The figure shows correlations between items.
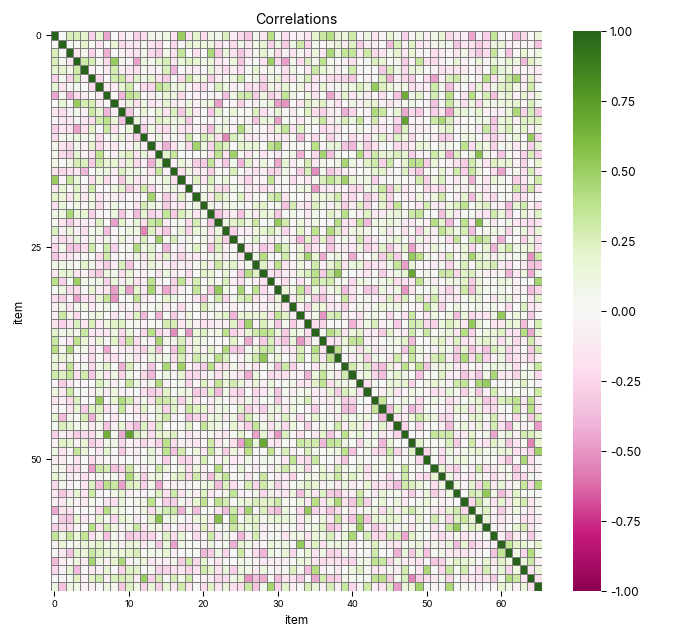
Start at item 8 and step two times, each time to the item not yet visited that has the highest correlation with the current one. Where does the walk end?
29
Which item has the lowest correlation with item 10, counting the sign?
30
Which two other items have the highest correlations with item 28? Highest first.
48, 38
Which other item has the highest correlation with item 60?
33
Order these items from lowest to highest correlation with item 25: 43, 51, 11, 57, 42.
42, 43, 57, 51, 11
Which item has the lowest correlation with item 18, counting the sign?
35
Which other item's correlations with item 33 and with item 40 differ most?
36
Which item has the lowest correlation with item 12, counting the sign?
23
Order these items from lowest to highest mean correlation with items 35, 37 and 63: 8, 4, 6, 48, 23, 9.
9, 6, 8, 4, 48, 23
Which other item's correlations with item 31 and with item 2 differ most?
7
